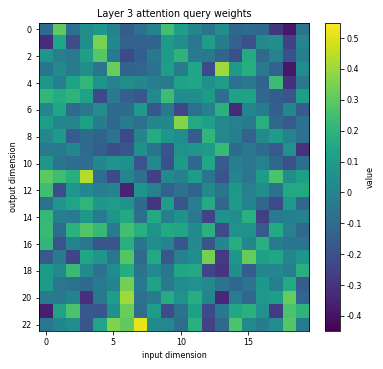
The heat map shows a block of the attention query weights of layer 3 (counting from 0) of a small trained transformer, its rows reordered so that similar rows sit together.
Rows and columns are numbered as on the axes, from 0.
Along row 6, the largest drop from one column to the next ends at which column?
14
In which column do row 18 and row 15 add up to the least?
13
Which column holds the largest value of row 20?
6
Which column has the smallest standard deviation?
11
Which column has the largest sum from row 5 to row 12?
0
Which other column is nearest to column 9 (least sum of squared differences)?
1
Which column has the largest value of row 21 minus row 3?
18
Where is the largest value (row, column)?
22, 7
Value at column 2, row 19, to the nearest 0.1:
-0.1
